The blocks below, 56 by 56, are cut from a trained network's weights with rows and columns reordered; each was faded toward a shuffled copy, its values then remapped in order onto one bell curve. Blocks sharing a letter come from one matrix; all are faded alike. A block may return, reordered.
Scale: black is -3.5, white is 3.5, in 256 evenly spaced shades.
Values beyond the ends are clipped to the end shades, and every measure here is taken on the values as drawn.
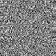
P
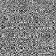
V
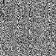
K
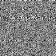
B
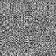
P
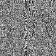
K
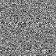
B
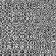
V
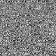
B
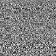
B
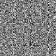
K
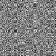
V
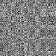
V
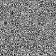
B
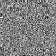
P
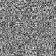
P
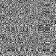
V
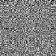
V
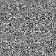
B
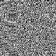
P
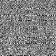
B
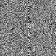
K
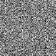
K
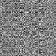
V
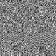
P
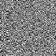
P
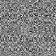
V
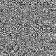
B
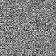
P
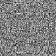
P
